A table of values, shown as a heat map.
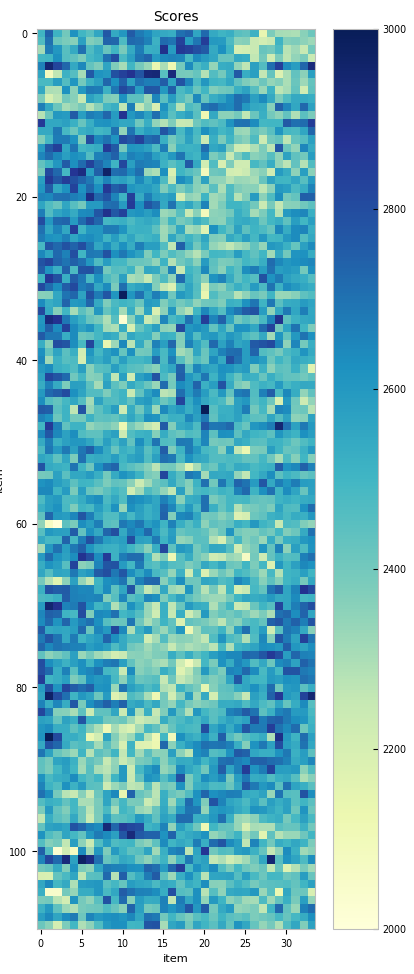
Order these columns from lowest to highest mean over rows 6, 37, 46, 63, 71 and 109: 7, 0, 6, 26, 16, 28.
28, 26, 6, 16, 7, 0
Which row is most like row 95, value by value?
94
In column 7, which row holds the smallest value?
86
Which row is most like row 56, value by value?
92
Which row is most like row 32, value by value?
10
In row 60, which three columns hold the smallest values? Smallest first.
2, 1, 29
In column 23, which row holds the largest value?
40
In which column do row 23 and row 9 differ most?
6
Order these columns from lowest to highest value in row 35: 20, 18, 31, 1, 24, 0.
24, 31, 0, 18, 20, 1
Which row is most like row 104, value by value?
57
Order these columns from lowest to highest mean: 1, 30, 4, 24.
24, 30, 4, 1
